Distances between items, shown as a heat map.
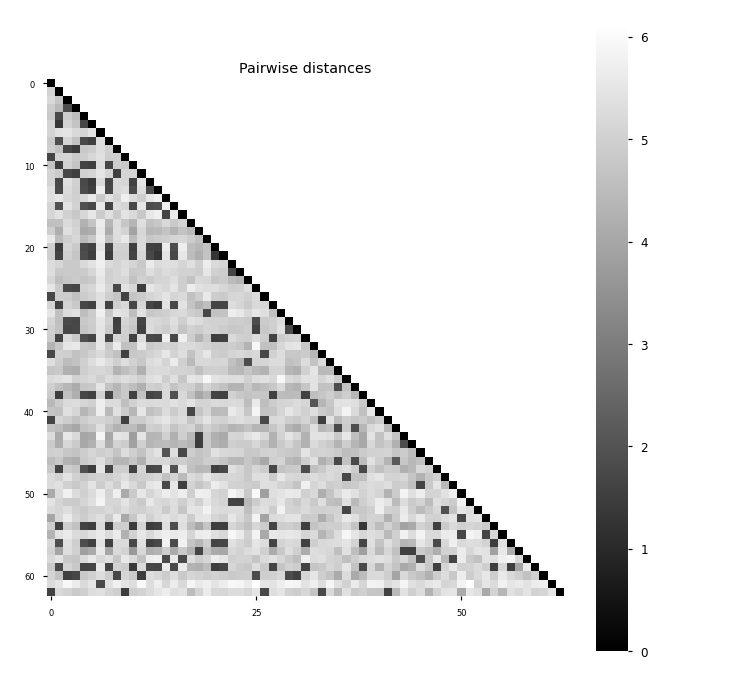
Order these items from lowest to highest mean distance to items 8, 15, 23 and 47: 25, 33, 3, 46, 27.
27, 3, 25, 46, 33
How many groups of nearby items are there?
14
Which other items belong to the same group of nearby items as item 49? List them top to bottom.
14, 16, 45, 58
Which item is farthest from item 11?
61
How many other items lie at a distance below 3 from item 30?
7
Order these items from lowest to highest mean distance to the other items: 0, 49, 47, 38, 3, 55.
38, 47, 3, 0, 49, 55
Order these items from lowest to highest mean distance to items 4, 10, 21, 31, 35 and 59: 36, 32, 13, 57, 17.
13, 57, 17, 32, 36
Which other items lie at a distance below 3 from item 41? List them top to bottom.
0, 9, 26, 33, 62
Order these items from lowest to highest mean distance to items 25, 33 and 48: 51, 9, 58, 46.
9, 46, 58, 51
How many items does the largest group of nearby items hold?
17
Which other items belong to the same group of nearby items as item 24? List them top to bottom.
34
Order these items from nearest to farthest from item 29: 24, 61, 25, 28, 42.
25, 42, 24, 28, 61
